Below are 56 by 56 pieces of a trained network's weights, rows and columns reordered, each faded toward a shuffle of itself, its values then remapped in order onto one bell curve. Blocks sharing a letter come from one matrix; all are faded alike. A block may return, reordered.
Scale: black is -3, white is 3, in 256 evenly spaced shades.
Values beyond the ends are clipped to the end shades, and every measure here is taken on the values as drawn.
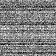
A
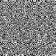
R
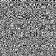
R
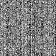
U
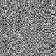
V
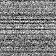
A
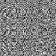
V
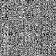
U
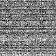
A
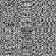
V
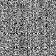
U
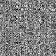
U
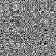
V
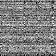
A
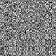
V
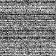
A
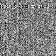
U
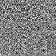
R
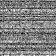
A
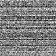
A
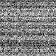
A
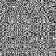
V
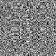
V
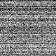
A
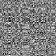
V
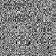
V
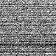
A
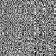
V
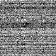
A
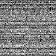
A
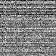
A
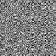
V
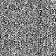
U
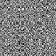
V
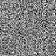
V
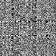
U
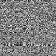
R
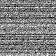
A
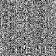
U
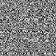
R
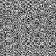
V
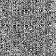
U
